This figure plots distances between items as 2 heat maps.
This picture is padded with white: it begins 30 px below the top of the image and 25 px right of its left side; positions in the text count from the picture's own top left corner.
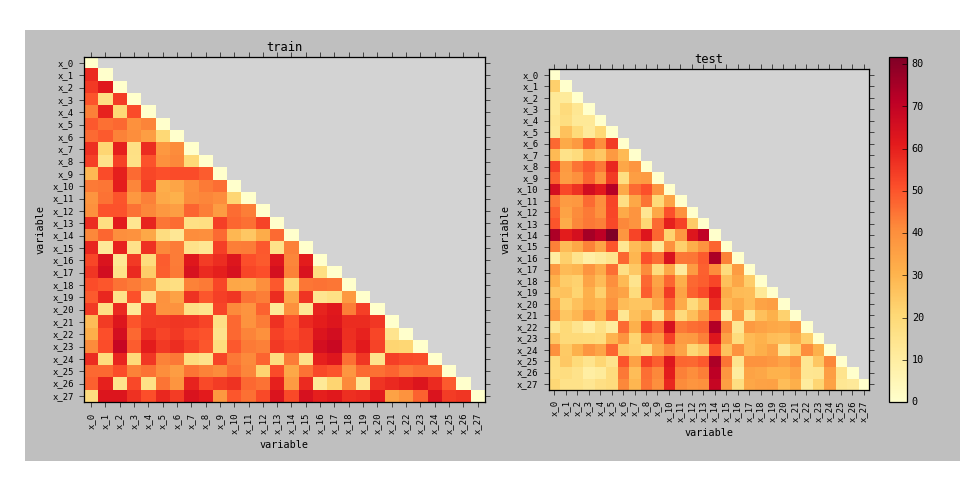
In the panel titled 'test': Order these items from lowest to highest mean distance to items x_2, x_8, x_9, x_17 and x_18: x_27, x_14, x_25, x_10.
x_27, x_25, x_10, x_14
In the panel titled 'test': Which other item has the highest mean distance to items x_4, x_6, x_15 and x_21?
x_14
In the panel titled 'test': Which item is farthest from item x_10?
x_5
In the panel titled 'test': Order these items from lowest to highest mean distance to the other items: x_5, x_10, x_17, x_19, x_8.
x_17, x_19, x_5, x_8, x_10
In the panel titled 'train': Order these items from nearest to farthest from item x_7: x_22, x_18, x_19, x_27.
x_18, x_22, x_19, x_27
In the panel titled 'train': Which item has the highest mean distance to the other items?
x_27
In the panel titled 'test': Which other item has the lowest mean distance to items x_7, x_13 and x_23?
x_1
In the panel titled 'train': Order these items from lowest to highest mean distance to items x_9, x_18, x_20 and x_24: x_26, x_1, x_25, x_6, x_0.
x_1, x_6, x_25, x_0, x_26
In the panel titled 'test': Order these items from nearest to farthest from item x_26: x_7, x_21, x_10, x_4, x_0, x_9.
x_4, x_0, x_7, x_21, x_9, x_10
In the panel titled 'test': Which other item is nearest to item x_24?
x_20
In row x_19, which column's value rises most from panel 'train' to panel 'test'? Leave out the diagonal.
x_14
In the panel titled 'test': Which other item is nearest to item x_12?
x_8
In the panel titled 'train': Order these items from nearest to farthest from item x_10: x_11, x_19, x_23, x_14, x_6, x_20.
x_11, x_14, x_6, x_20, x_23, x_19
